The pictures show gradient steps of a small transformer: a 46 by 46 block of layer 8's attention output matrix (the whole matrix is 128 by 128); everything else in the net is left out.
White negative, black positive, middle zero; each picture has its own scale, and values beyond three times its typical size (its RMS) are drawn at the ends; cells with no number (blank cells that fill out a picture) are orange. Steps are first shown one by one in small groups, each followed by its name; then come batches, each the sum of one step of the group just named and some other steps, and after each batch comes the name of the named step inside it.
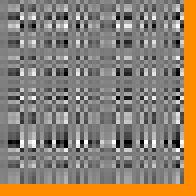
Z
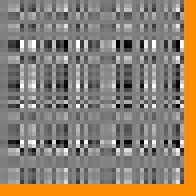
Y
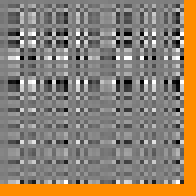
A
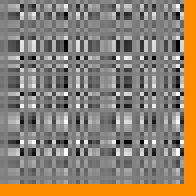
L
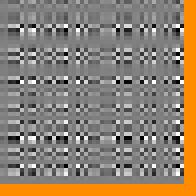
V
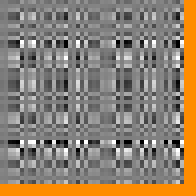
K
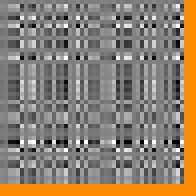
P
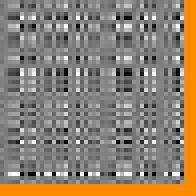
Z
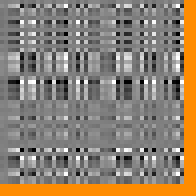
A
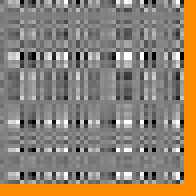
L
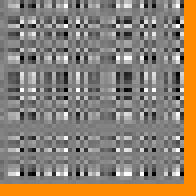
P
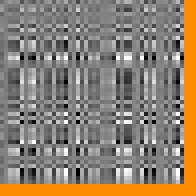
Y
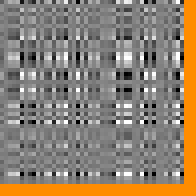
V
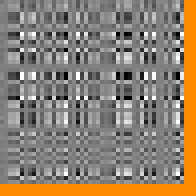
Z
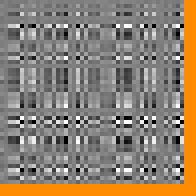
V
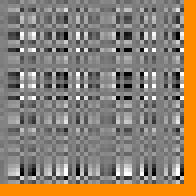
Y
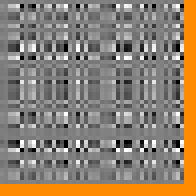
P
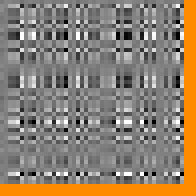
L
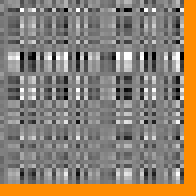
A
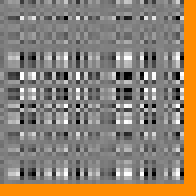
Z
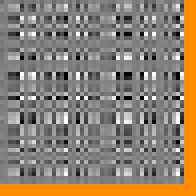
Z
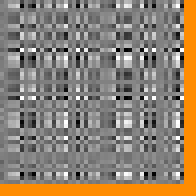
L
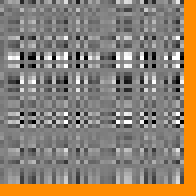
A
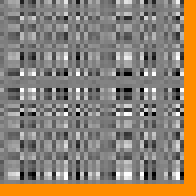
Z
